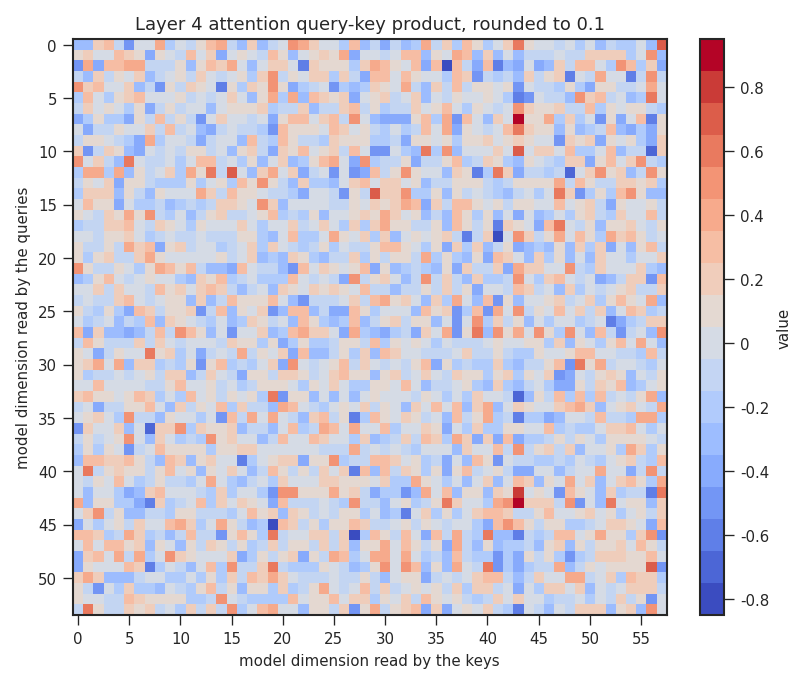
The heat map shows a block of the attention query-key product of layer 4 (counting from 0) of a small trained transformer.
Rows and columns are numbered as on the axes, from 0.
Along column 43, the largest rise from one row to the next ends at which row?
6
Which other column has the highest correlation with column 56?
19
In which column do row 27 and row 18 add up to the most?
43
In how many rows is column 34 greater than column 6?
21
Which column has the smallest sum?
36
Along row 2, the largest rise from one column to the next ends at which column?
37
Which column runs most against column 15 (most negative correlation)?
22
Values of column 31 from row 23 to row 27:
-0.3 0.1 0 0.2 -0.2
